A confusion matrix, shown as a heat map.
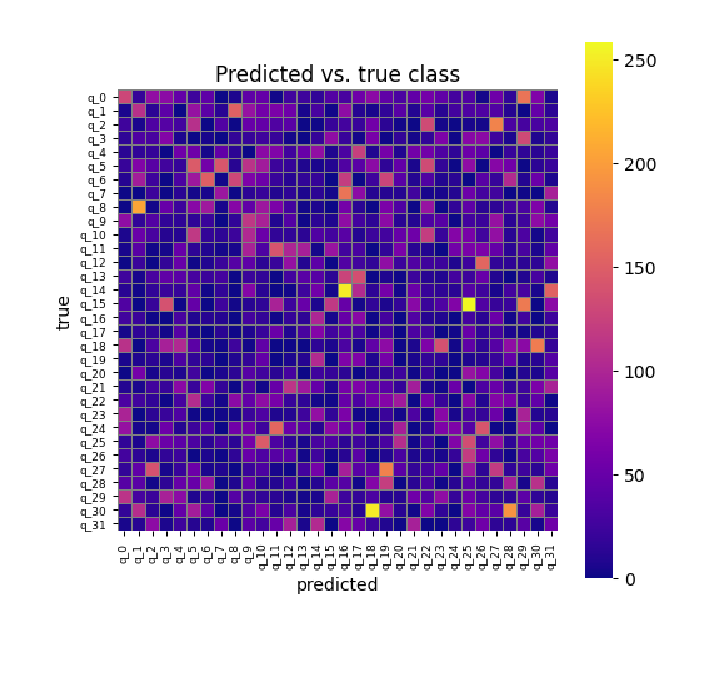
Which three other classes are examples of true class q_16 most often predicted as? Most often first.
q_14, q_17, q_27
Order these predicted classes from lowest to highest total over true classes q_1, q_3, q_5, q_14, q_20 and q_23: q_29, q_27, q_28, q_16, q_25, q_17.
q_28, q_17, q_27, q_29, q_25, q_16
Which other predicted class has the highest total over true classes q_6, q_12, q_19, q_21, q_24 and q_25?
q_26
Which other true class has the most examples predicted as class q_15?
q_29
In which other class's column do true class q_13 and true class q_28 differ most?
q_17
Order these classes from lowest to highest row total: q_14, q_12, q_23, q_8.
q_23, q_12, q_14, q_8
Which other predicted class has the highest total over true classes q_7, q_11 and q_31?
q_16
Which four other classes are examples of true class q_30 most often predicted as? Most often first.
q_18, q_28, q_1, q_5
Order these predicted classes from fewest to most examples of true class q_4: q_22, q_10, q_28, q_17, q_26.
q_28, q_26, q_22, q_10, q_17
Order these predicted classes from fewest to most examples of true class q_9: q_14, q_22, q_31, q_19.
q_14, q_22, q_31, q_19
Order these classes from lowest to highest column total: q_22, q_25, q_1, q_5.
q_1, q_22, q_5, q_25
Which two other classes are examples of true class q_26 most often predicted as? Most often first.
q_25, q_31
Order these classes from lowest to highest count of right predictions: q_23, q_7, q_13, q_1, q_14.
q_13, q_14, q_23, q_7, q_1
